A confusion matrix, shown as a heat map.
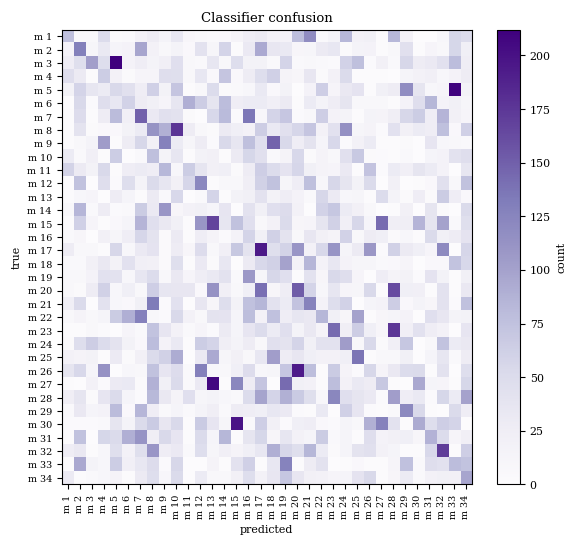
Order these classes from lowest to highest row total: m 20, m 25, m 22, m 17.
m 25, m 22, m 20, m 17
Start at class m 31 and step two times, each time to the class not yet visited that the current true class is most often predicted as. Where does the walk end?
m 16
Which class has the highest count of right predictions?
m 17
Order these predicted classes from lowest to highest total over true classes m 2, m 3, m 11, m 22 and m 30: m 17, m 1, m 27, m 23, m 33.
m 23, m 1, m 27, m 33, m 17
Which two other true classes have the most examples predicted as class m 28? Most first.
m 23, m 20
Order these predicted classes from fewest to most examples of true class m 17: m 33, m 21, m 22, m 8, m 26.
m 33, m 21, m 8, m 22, m 26
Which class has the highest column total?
m 8
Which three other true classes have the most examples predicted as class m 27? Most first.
m 15, m 30, m 13
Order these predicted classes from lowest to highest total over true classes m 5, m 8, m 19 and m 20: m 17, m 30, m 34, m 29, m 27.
m 27, m 30, m 34, m 29, m 17
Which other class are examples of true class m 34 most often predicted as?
m 19
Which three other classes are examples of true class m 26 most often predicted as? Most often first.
m 20, m 12, m 4
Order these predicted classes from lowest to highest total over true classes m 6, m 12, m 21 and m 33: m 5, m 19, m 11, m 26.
m 26, m 5, m 11, m 19
